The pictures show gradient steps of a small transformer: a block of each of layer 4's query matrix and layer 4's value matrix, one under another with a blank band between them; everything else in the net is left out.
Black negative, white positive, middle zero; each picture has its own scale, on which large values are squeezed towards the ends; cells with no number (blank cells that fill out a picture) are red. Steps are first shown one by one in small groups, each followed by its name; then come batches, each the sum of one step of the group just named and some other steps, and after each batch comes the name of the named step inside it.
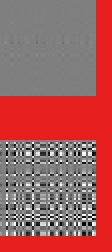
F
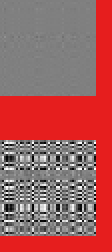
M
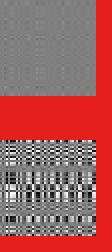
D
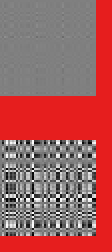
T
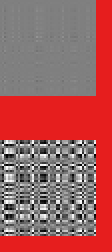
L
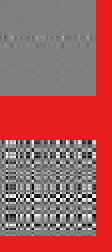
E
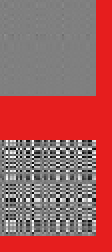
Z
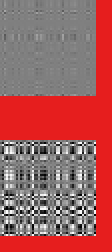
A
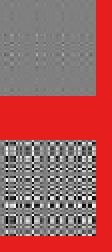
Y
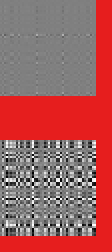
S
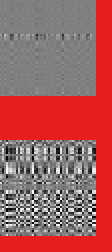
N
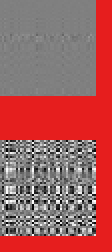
N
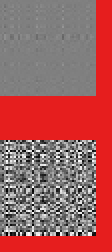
L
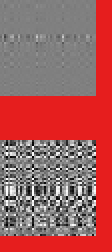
Y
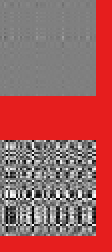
E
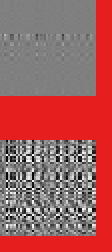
N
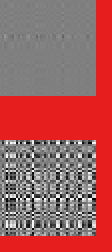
T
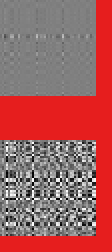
S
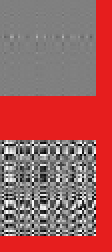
L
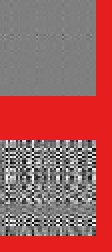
Z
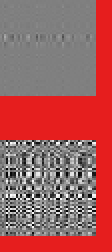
T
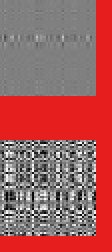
A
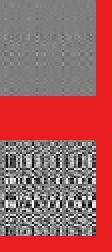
Y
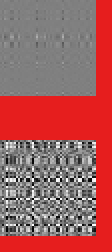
S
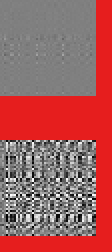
Y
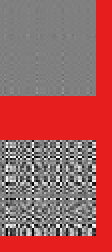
S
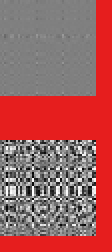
S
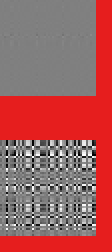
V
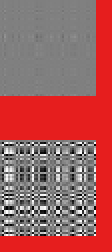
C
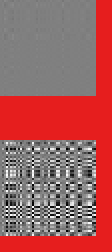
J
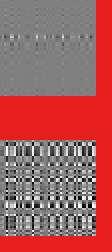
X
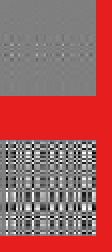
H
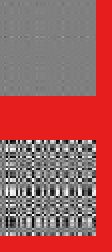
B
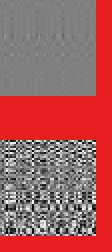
H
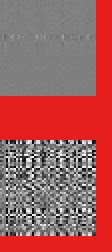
V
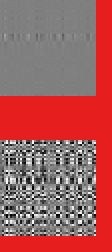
C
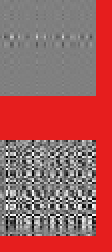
X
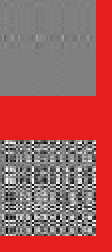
J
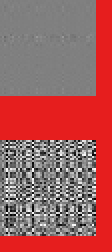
V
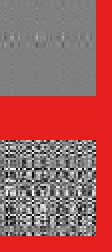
B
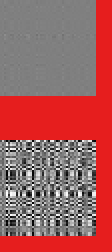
B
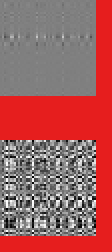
X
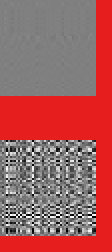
J
